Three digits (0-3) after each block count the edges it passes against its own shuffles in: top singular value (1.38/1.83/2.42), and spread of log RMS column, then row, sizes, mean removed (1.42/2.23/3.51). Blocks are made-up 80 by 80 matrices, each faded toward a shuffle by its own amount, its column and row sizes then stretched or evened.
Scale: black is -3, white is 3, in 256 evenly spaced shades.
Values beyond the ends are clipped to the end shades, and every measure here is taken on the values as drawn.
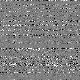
1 1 3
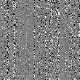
0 3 1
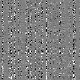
2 3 1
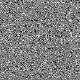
1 1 2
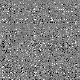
1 1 2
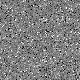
1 0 0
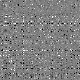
2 1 2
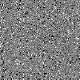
1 2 0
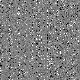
0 2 0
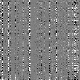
3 3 1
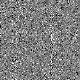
1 2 0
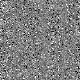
0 2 0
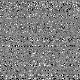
0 1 2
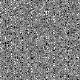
1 2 1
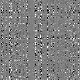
2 3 2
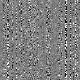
2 3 0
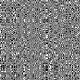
3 2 1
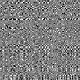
3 1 2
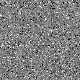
0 0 1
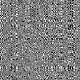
3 2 2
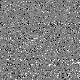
1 0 2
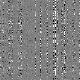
2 3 1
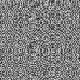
3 1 0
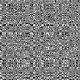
3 2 2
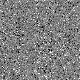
0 1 0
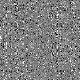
2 2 0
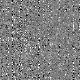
0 2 1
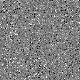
0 1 1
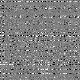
2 1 3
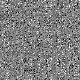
0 2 1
